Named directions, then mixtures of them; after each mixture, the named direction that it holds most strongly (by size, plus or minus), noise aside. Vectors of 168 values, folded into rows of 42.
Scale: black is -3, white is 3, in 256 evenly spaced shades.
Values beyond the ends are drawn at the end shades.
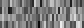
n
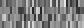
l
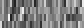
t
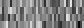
n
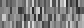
l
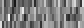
t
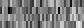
n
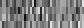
l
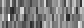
t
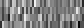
t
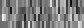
l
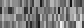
n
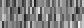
l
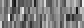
t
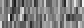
t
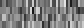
l
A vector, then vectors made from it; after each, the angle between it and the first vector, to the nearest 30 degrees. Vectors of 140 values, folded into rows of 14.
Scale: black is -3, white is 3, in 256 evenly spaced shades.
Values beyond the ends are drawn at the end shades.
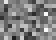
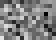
120 degrees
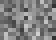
90 degrees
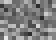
60 degrees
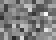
30 degrees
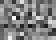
90 degrees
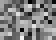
60 degrees
